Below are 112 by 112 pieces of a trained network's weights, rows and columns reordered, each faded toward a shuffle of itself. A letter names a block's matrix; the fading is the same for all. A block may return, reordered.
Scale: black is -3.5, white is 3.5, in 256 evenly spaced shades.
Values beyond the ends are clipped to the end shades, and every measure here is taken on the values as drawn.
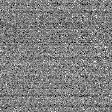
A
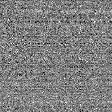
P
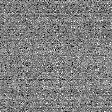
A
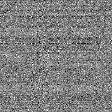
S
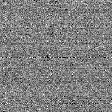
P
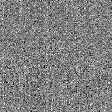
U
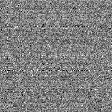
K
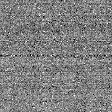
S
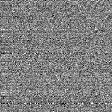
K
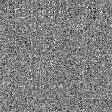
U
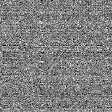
P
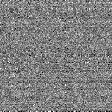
K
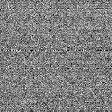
K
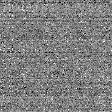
A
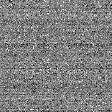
A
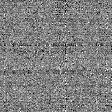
S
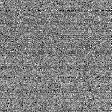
P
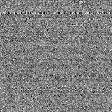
K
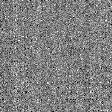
U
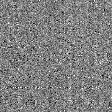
U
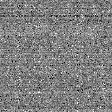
A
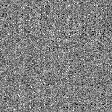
U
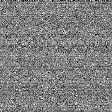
P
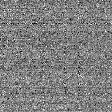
S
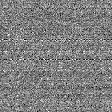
K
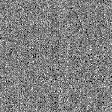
U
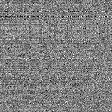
K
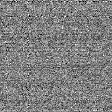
P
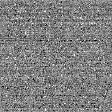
A
